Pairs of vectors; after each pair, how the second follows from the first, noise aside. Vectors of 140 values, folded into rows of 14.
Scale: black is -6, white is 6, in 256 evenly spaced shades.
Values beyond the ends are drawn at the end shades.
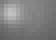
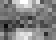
wrapped around, scaled up.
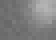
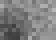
reversed, negated.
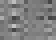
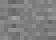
negated, shrunk.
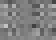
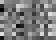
reversed, scaled up.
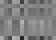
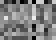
reversed, scaled up.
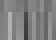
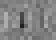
wrapped around, partly zeroed.
